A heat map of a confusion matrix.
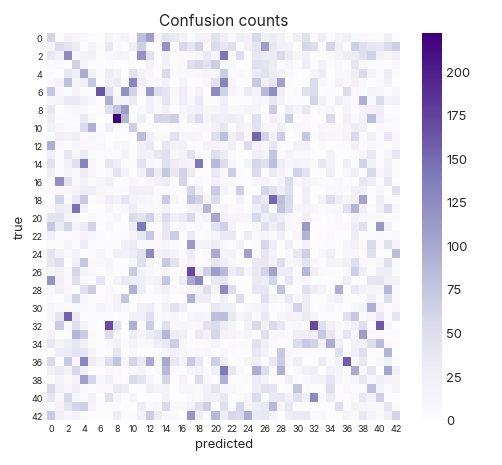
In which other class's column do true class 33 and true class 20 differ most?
38
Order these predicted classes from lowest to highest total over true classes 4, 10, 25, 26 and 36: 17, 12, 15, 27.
15, 12, 27, 17
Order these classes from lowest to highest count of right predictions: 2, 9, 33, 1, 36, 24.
1, 33, 9, 24, 2, 36
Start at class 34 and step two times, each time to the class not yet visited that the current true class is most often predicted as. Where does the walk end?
32
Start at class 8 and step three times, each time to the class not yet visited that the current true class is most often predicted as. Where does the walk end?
30
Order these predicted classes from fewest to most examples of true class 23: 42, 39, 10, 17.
42, 10, 39, 17
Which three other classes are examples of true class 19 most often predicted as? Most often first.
3, 37, 28
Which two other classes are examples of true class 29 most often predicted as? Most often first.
17, 9
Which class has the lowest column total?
6
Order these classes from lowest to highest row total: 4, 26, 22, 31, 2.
22, 4, 31, 2, 26
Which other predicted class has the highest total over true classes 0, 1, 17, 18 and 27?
14
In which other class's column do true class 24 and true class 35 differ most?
12
